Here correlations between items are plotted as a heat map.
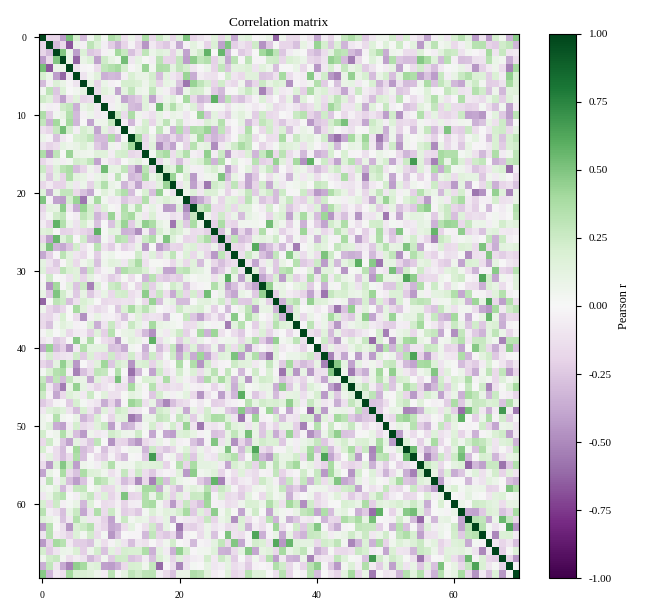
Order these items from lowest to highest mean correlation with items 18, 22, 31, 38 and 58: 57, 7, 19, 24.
57, 19, 7, 24
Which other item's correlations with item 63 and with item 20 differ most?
68
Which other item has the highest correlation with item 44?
11
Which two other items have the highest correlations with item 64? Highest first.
31, 27
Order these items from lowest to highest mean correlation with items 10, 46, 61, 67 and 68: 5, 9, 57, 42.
42, 9, 57, 5
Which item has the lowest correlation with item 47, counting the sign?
18
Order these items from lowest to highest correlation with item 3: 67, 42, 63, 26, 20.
63, 67, 26, 20, 42
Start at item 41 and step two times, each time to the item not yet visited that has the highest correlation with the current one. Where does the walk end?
16
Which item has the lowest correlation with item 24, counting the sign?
19
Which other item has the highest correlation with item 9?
17
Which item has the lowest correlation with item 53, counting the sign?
48
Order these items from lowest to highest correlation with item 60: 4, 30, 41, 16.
41, 4, 30, 16
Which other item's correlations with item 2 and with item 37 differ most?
43
